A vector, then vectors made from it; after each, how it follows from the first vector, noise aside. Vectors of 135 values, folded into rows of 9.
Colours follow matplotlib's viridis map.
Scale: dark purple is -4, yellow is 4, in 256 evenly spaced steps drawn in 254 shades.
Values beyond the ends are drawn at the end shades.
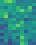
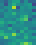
reversed, partly zeroed.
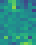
reversed, partly zeroed.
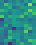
wrapped around, negated, partly zeroed.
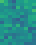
reversed, negated, shrunk.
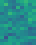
reversed, negated, shrunk.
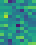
sign-scrambled.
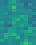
reversed, shrunk.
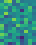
sign-scrambled.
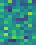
wrapped around, negated.
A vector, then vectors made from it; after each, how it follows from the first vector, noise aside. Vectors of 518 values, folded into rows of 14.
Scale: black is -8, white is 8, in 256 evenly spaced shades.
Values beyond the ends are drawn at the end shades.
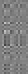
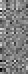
wrapped around, negated, scaled up.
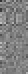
wrapped around, negated.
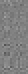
wrapped around, negated, shrunk.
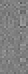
wrapped around, negated, shrunk.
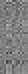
wrapped around, negated.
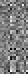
wrapped around, negated, scaled up.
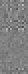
reversed, negated, partly zeroed.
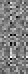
wrapped around, negated, scaled up.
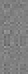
shrunk.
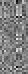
wrapped around, negated, scaled up.
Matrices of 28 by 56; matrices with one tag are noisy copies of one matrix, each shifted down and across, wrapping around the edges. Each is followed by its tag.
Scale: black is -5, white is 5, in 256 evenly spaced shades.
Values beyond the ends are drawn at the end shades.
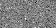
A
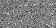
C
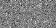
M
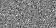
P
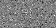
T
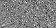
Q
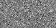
Q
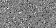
P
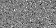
A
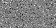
T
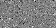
P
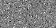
P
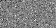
P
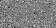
T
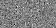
M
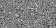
T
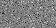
A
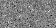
P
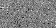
T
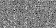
C
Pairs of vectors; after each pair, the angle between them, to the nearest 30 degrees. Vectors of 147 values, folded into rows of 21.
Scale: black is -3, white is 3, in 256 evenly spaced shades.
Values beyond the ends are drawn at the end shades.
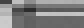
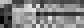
150 degrees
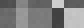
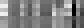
120 degrees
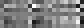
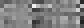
30 degrees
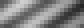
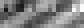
150 degrees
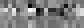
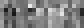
150 degrees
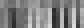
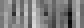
90 degrees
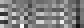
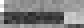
90 degrees
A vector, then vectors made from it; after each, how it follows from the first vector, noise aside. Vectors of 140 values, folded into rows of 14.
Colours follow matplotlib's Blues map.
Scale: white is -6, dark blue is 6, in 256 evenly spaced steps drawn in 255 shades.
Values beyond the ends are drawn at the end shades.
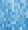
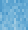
reversed, shrunk.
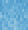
reversed, shrunk.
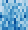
reversed, negated, scaled up.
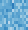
sign-scrambled.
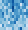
negated, scaled up.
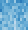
reversed.
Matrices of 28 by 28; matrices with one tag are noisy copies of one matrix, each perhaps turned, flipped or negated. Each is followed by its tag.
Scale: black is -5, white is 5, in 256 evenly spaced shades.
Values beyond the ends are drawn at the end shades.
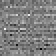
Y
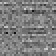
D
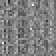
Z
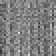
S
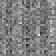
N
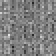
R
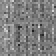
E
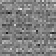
R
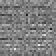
Y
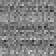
N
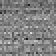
E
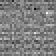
R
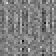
D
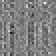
D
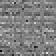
R
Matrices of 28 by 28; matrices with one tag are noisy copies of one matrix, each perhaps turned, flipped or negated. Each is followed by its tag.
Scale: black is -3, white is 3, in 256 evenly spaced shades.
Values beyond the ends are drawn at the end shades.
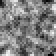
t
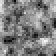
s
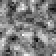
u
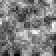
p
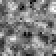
u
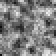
u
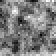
s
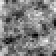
s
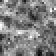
p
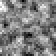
u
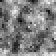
s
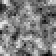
t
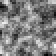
t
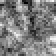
p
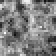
p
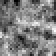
p
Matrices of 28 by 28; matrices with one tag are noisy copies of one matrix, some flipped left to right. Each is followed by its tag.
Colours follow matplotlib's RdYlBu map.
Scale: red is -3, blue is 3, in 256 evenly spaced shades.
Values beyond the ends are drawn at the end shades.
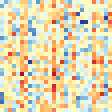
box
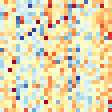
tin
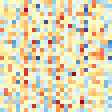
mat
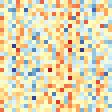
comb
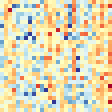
tin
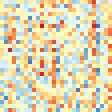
comb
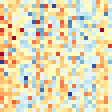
tin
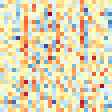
mat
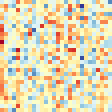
comb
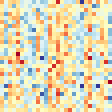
box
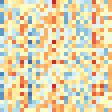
box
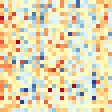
tin
